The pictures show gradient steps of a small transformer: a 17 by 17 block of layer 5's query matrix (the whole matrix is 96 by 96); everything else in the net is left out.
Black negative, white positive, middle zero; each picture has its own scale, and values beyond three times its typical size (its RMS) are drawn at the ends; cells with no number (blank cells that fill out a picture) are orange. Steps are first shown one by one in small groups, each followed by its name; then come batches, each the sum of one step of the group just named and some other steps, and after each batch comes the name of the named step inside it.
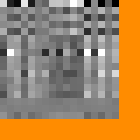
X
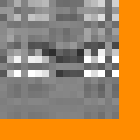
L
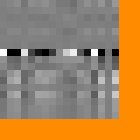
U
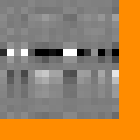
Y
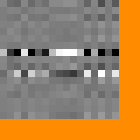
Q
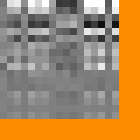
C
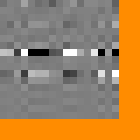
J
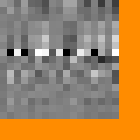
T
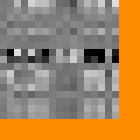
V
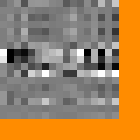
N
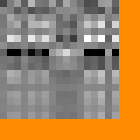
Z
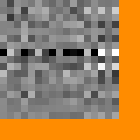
C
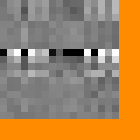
L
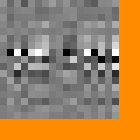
T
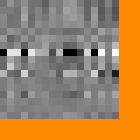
T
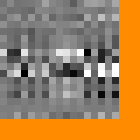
Q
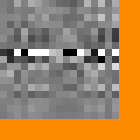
V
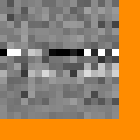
Y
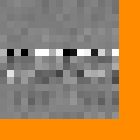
T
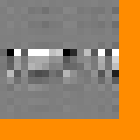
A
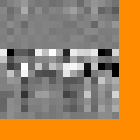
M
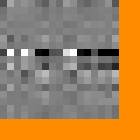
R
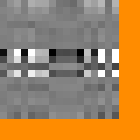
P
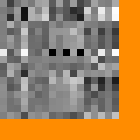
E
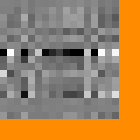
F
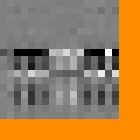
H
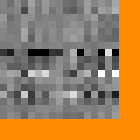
H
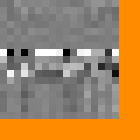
M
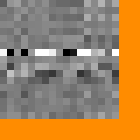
M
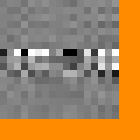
A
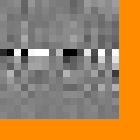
A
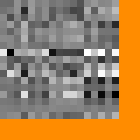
E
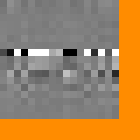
A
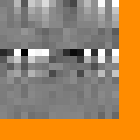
P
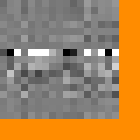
A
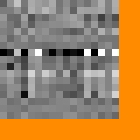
F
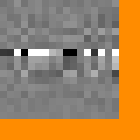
A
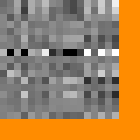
E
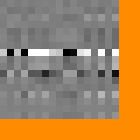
A
